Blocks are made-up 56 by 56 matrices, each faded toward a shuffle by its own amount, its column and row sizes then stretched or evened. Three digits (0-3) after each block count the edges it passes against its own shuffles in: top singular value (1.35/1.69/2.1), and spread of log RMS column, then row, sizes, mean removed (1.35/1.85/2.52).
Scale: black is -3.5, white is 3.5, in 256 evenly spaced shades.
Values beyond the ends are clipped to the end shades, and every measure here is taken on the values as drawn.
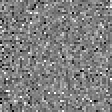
0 1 0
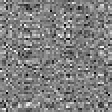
3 1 1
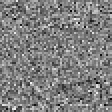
1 0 1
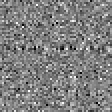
2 0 2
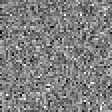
1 1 1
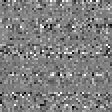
2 0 3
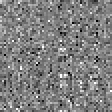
2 2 0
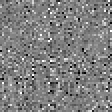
2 1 1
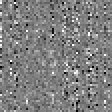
0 3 0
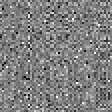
3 1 0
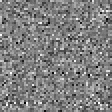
0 0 1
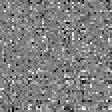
2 2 1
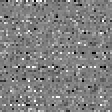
1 1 3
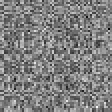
3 1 0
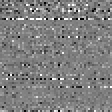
2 0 3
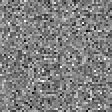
1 0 0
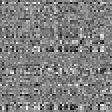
3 1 3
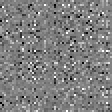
2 2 2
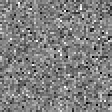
0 0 0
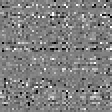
2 1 3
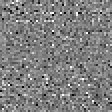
1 0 2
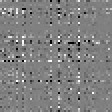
2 3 3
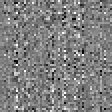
1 3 1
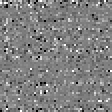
1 1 3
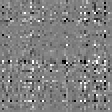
3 3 3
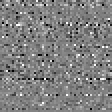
1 1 3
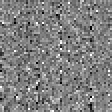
1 2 0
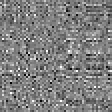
3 1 2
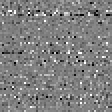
0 0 3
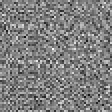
3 0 1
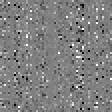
0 3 0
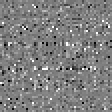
2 0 2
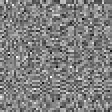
3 0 0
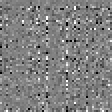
2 3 2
